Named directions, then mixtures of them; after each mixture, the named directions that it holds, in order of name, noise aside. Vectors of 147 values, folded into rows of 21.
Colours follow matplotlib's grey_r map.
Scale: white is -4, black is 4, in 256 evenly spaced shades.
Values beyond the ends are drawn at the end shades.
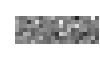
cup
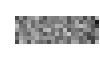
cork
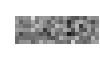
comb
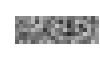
comb, cup.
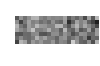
comb, cork.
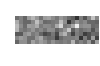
comb, cork, cup.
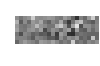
comb, cup.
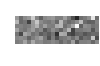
comb, cup.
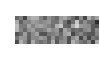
comb, cork, cup.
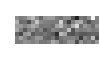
comb, cup.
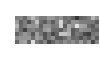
cork, cup.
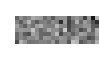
comb, cork, cup.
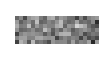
cork, cup.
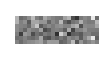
comb, cork, cup.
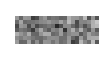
comb, cork.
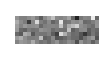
cup.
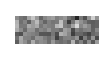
comb, cork, cup.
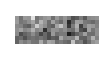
comb.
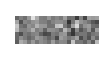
comb, cork, cup.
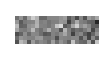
comb, cork, cup.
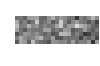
cork, cup.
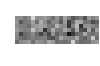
comb.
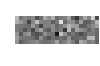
cork, cup.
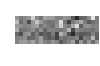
comb, cup.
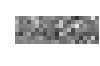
comb, cup.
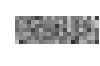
comb, cork, cup.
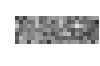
cork, cup.
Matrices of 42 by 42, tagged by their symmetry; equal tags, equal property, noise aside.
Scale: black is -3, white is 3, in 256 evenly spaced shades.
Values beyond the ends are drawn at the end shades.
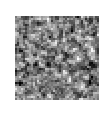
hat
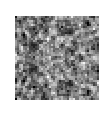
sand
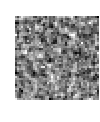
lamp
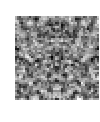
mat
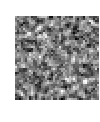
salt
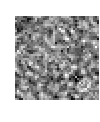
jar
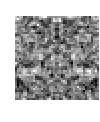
mat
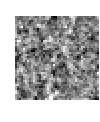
hat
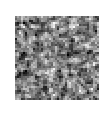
lamp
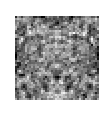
mat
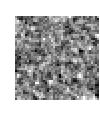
lamp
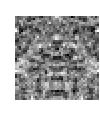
mat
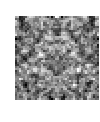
mat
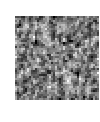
salt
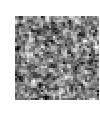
lamp
